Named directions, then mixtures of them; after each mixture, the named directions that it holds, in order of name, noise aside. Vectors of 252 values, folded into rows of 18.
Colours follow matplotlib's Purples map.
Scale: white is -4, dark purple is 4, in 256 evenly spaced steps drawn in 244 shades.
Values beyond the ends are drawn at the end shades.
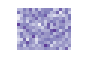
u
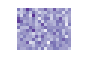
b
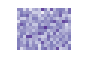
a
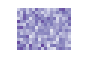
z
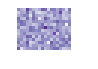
a, b.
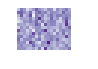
b.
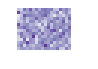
u.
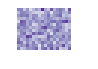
a.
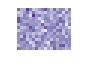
b.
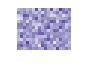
a, u, z.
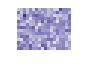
u, z.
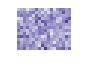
a, b, z.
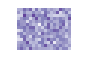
b, u, z.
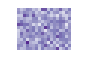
a, b, u.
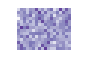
b, u, z.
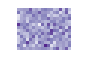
u.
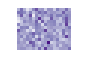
b.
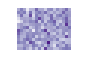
b.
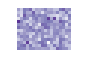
b, u, z.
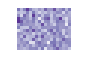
b.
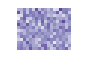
u, z.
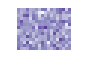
a, b, z.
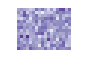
a, z.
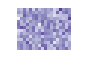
u, z.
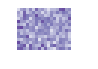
z.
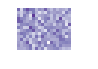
b.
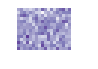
a, z.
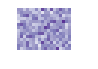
a, u.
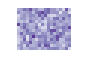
a, u, z.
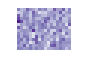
b, u, z.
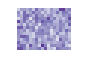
z.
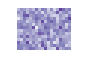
a, u, z.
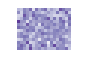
b, u, z.
